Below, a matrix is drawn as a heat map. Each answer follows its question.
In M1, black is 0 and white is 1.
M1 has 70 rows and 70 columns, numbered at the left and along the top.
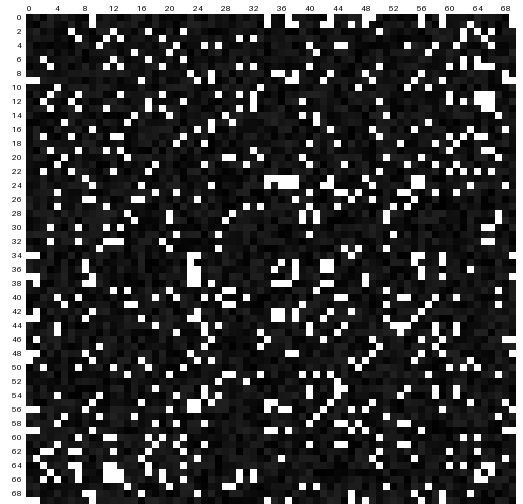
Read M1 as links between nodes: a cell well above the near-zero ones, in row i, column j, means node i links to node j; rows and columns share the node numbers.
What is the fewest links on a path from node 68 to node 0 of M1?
2
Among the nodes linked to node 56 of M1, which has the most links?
node 24
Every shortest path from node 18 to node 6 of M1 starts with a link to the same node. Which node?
node 40
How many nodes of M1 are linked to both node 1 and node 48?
5
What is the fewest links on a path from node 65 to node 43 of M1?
4
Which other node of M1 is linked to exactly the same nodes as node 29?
node 14
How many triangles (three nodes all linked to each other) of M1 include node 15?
5
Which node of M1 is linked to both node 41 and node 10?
node 57
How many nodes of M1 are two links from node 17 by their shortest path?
9
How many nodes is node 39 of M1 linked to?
8
